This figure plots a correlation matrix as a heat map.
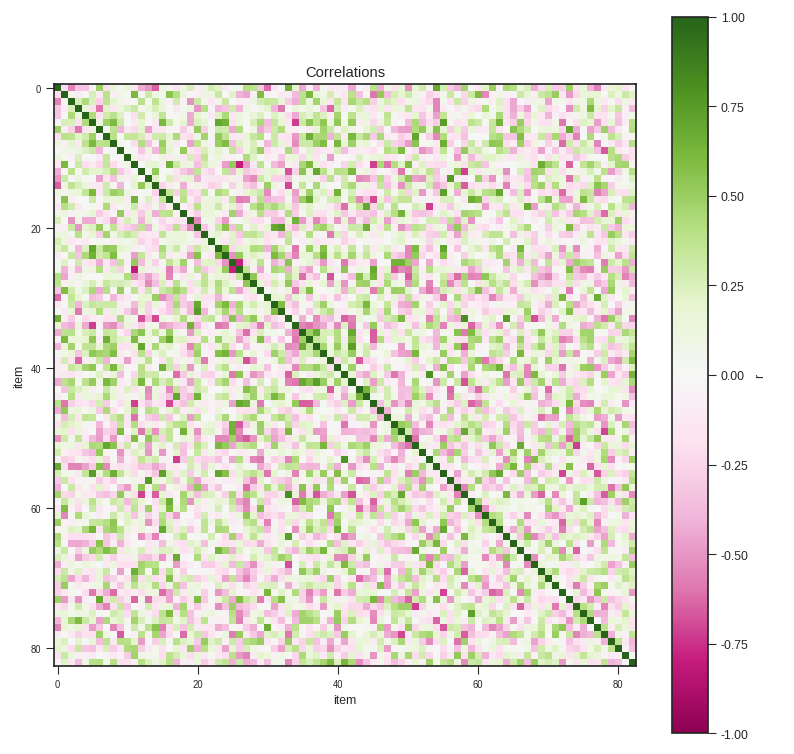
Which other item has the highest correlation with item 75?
59
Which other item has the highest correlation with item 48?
25
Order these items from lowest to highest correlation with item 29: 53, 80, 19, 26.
53, 26, 19, 80
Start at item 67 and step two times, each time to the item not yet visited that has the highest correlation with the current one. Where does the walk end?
44
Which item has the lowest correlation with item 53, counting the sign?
17
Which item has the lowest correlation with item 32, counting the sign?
3
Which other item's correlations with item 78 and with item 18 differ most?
49
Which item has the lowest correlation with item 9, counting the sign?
78
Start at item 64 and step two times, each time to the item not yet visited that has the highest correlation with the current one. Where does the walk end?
58
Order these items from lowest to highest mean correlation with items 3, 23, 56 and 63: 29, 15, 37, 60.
37, 60, 29, 15
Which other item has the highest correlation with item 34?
19
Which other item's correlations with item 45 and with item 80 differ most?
11
